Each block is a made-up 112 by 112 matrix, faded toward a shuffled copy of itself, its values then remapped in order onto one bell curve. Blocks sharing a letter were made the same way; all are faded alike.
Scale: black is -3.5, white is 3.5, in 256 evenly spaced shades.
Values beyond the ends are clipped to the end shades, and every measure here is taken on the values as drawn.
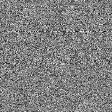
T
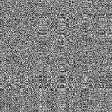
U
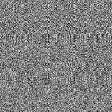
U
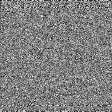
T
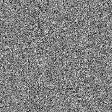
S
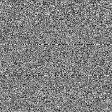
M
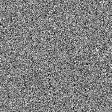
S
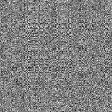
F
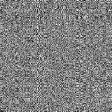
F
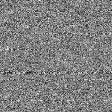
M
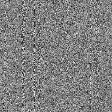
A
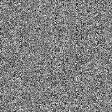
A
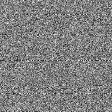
T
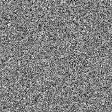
S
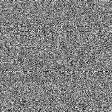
M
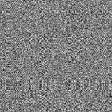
U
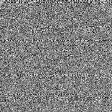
M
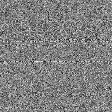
T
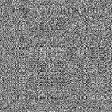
U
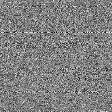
M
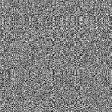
U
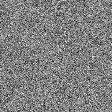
S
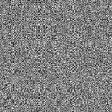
F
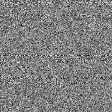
T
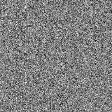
S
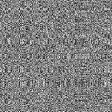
F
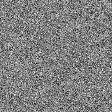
S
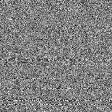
M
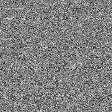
T
